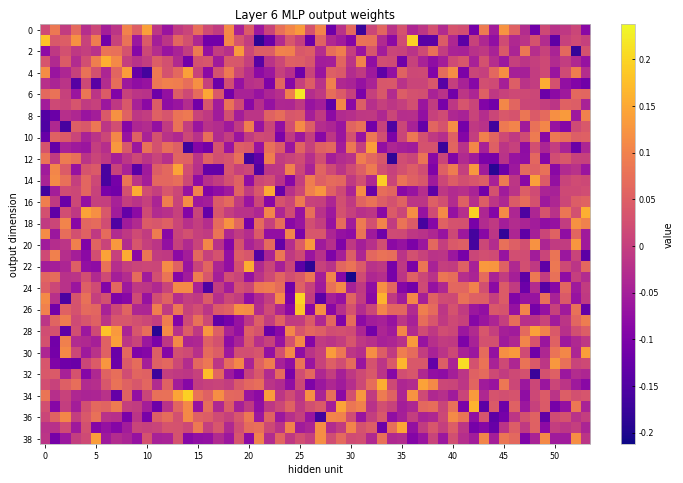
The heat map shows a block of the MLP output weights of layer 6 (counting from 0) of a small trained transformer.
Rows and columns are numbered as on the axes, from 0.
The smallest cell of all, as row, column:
23, 30
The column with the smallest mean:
44
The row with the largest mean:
34
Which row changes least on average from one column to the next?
8
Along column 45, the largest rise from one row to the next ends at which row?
20
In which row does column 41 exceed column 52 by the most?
31
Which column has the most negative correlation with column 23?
48
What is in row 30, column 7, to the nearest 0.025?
-0.125
